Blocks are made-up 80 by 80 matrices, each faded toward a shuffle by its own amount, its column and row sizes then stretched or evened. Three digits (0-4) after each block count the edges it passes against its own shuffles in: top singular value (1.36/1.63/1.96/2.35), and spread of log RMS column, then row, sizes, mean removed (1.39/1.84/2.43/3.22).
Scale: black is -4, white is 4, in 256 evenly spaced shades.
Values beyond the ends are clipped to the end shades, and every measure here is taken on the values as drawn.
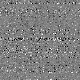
2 0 3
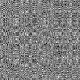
4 1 0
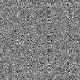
3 2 1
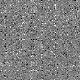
3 2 1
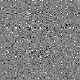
3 2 2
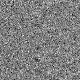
1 0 0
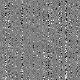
0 4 1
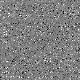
0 0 2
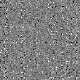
2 3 1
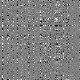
3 4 3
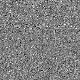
0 0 2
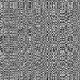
4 4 0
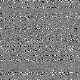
0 1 4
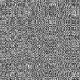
4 3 0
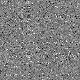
2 0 1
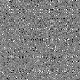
3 1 2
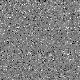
1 0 2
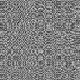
4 0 1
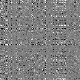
4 3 3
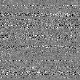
0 1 4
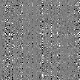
2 4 2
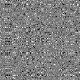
4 1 2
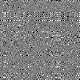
4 1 3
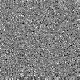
3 0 0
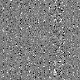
2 3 0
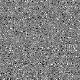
2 0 2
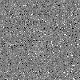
2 0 2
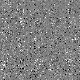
0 2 2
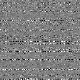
3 1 4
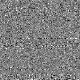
0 1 3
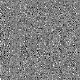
1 3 1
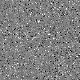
0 0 1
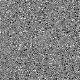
0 1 1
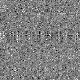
3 0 2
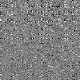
3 2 3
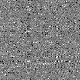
3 0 2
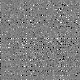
2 2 3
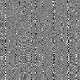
4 4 1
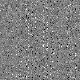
0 3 0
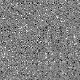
2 1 1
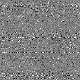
3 0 3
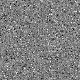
0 1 0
